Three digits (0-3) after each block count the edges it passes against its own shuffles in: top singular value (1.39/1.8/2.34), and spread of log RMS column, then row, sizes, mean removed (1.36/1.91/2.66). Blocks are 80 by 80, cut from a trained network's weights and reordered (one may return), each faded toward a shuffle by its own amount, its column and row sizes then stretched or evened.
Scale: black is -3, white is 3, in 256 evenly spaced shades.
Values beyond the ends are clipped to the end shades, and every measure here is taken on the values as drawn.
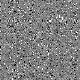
1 2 0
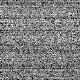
2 2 1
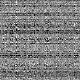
3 3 2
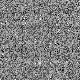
0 2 0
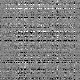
3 3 3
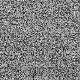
0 2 0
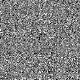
0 1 2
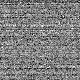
2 0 2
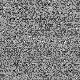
0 1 2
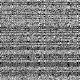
3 3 0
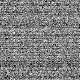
2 2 0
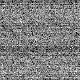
2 2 0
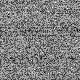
0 0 1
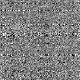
1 2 3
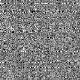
1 1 3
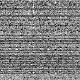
3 2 0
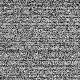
2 1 0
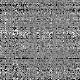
2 3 3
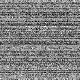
3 1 2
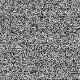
0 1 1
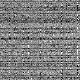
3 3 1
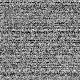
2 1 2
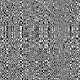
3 3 1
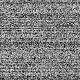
2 1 0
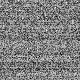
1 0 0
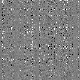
1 3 2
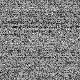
1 0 2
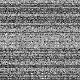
3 2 0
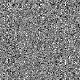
1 2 0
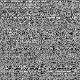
0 1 3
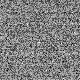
0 0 1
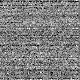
2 1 2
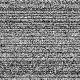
3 0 1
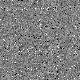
0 1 1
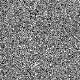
0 2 0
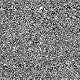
1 1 2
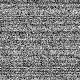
2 0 0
